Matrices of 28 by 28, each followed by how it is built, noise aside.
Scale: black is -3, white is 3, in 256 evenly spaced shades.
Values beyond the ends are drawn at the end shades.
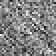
Toeplitz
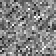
Hankel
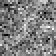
smooth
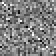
diagonal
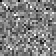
diagonal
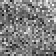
smooth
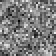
smooth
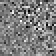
upper triangular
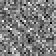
Toeplitz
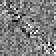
banded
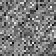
Hankel
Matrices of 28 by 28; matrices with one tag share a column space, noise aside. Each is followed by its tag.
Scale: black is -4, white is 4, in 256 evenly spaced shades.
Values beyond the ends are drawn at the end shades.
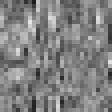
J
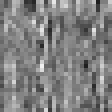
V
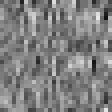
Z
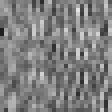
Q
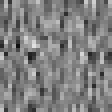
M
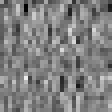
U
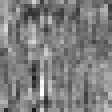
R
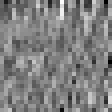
Z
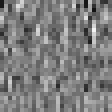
U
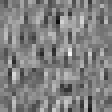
J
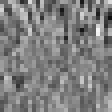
U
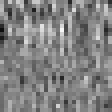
U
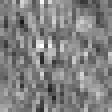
M
